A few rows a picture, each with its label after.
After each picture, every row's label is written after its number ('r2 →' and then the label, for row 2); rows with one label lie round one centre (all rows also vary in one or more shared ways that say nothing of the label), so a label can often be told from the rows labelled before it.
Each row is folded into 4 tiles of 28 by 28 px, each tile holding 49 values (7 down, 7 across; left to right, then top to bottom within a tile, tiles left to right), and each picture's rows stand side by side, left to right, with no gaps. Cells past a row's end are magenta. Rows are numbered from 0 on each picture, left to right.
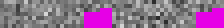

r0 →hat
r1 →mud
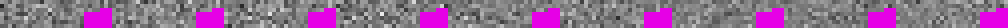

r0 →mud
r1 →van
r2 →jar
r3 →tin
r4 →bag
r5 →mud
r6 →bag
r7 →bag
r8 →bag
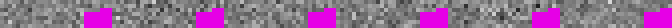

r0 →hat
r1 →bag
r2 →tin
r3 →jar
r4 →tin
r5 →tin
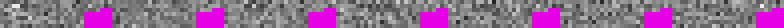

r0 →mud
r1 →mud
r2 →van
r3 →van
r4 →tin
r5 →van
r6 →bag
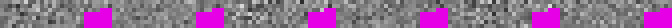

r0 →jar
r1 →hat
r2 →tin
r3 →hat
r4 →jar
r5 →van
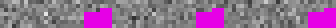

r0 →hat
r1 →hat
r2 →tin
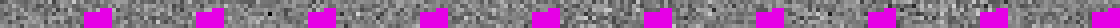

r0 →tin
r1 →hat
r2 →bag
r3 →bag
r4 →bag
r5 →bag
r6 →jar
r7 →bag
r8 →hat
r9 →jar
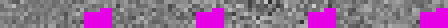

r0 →van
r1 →jar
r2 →tin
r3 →van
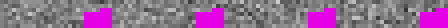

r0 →bag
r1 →mud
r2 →bag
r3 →bag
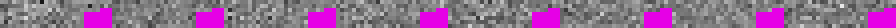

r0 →mud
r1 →bag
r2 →hat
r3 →van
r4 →bag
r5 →bag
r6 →hat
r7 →van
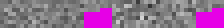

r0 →mud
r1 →tin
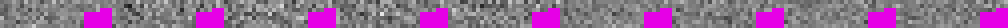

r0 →tin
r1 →jar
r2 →tin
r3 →tin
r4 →van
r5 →bag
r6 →hat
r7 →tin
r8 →jar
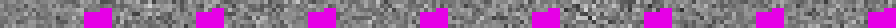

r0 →hat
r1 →mud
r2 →tin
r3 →bag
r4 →tin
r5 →bag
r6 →bag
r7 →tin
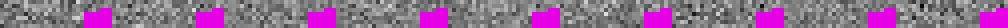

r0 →bag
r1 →jar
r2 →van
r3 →bag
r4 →hat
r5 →van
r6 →jar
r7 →jar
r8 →van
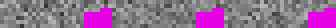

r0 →hat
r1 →mud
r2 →bag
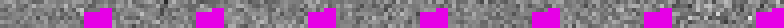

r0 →hat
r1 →tin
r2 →mud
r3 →tin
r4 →van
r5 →mud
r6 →jar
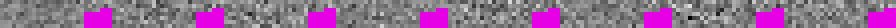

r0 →mud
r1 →jar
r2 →tin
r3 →jar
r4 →van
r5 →mud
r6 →mud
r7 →mud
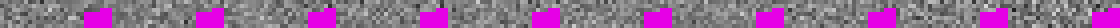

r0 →mud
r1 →tin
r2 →bag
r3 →bag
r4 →tin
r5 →tin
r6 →hat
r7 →bag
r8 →mud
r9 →hat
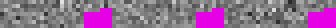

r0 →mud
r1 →van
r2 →tin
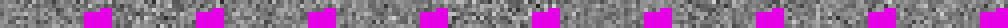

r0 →van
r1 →tin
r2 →mud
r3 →bag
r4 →hat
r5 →mud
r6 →hat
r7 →tin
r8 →van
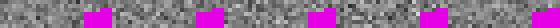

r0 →mud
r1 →tin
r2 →van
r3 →bag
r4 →mud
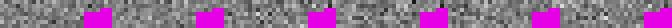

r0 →jar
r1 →tin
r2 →bag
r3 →mud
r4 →jar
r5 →hat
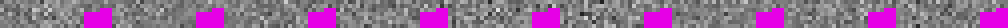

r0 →tin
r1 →van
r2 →bag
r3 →van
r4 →mud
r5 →mud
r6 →tin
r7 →bag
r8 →hat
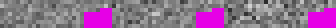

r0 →van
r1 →van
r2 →bag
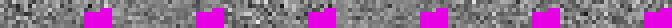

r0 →jar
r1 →van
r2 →jar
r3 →hat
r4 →hat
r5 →tin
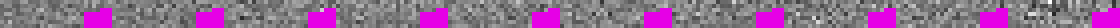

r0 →van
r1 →jar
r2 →hat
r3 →bag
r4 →van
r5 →van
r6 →van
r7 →tin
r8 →hat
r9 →hat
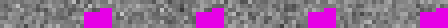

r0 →mud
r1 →mud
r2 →van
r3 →jar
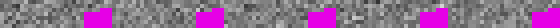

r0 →jar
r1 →bag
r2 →tin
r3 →van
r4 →jar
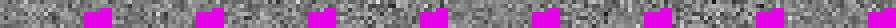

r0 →tin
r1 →tin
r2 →tin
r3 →bag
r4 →bag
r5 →bag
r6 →mud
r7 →bag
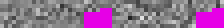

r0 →jar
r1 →mud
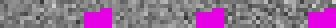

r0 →mud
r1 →jar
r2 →jar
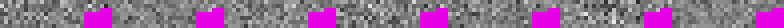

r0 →bag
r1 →mud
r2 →hat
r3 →hat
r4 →jar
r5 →van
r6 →hat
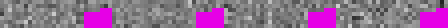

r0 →van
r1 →van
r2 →hat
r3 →hat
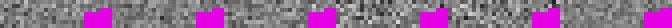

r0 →bag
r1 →jar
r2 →tin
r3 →tin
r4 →van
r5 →bag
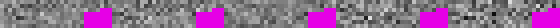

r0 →hat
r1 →tin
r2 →jar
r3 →bag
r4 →bag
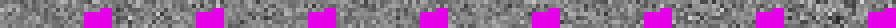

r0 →tin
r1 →tin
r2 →jar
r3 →hat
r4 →jar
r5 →mud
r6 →van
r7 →tin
